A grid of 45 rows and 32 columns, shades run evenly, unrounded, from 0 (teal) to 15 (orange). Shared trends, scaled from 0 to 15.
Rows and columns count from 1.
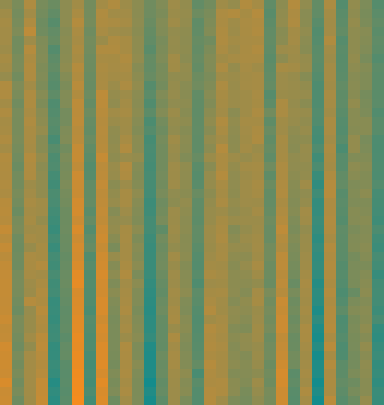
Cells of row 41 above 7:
18
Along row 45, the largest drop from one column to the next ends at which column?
8
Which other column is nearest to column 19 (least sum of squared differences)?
11
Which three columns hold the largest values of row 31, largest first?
7, 9, 1
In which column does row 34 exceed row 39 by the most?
3
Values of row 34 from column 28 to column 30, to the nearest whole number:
10 4 7
